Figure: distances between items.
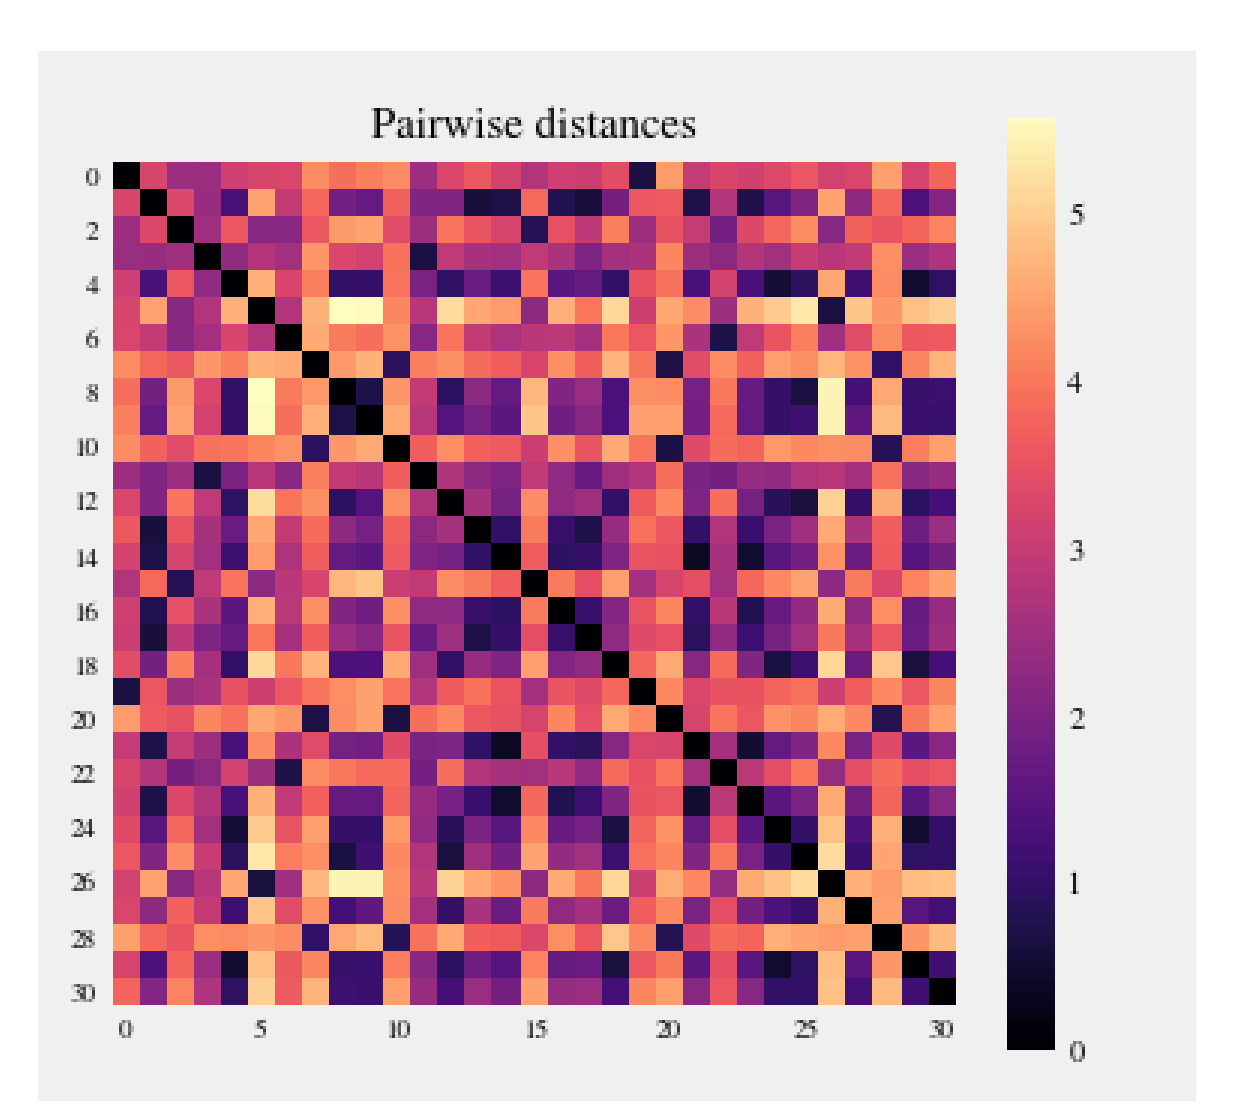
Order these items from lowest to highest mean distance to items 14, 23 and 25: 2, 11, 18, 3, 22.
18, 11, 3, 22, 2
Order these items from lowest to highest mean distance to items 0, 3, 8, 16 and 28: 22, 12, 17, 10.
17, 12, 22, 10
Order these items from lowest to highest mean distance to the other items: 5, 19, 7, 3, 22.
3, 22, 19, 7, 5
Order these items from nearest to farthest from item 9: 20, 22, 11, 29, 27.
29, 27, 11, 22, 20
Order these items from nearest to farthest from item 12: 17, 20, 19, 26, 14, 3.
14, 17, 3, 19, 20, 26
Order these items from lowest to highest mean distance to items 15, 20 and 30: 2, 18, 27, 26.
2, 27, 18, 26
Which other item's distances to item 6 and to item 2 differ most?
15
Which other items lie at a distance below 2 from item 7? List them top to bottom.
10, 20, 28
